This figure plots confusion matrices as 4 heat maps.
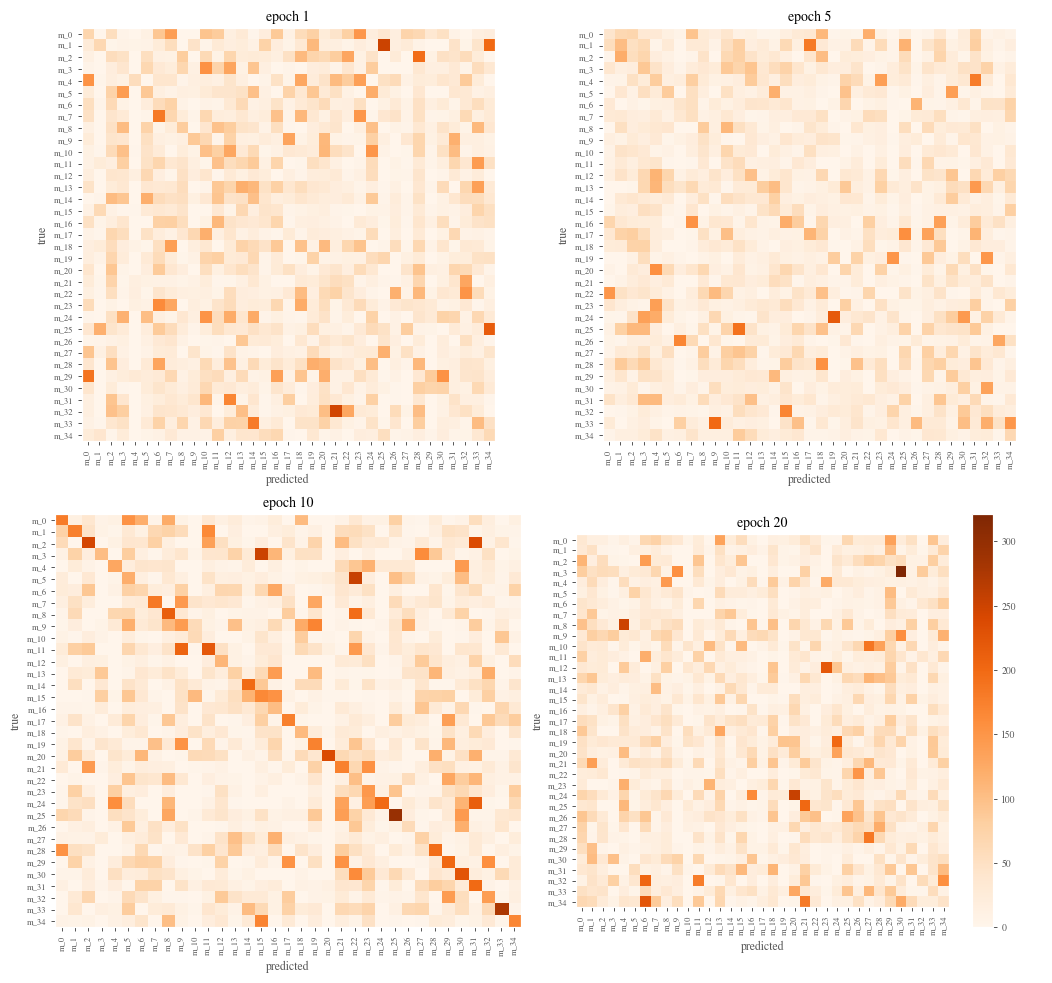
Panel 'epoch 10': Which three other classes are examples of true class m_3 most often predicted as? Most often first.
m_15, m_27, m_16
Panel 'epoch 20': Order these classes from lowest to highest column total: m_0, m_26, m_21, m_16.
m_16, m_26, m_21, m_0
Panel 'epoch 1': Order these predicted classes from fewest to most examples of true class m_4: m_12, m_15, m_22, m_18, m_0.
m_15, m_12, m_22, m_18, m_0
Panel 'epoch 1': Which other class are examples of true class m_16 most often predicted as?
m_11
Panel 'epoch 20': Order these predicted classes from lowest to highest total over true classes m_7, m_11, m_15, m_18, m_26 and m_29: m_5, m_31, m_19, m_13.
m_19, m_5, m_31, m_13
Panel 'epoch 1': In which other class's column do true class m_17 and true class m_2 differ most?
m_28
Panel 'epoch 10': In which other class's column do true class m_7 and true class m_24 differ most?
m_31
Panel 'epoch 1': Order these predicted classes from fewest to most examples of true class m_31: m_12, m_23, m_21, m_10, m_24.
m_23, m_21, m_24, m_10, m_12
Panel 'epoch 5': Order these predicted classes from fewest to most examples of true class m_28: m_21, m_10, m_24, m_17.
m_24, m_17, m_10, m_21
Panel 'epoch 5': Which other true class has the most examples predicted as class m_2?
m_25
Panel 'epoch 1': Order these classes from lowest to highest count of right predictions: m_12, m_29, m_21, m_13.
m_12, m_21, m_29, m_13
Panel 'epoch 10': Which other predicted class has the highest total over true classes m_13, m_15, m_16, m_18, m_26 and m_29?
m_32
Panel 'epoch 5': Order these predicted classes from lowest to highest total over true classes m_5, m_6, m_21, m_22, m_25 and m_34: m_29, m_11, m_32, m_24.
m_24, m_32, m_29, m_11
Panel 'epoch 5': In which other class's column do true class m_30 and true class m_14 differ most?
m_32
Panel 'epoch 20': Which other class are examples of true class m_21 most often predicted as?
m_1
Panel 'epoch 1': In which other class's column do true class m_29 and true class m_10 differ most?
m_0
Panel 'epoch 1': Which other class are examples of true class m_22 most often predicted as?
m_32
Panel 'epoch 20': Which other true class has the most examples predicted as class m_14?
m_7
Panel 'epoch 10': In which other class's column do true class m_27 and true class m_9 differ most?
m_19
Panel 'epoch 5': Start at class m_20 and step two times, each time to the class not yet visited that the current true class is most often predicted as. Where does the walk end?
m_31
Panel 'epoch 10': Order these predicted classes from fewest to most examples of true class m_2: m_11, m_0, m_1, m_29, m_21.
m_1, m_29, m_0, m_21, m_11
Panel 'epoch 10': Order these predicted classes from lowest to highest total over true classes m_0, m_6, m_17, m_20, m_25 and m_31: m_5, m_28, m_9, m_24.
m_24, m_9, m_28, m_5
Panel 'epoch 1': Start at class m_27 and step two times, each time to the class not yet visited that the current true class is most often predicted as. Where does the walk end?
m_34
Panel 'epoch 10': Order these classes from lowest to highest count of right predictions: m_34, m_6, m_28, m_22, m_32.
m_6, m_22, m_32, m_34, m_28
